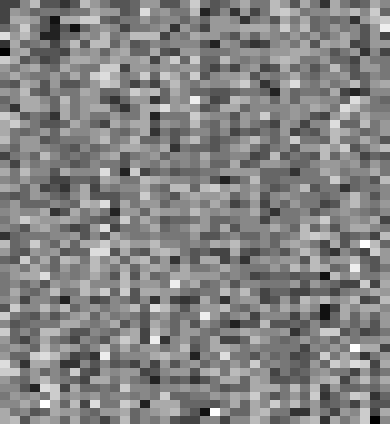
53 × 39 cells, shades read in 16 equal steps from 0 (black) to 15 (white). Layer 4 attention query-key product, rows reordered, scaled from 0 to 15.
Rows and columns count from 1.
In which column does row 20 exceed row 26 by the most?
33
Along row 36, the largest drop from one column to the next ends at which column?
38
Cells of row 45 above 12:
3
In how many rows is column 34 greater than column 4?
23
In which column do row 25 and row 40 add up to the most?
21
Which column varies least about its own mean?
19
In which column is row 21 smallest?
2
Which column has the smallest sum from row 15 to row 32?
6
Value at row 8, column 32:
7
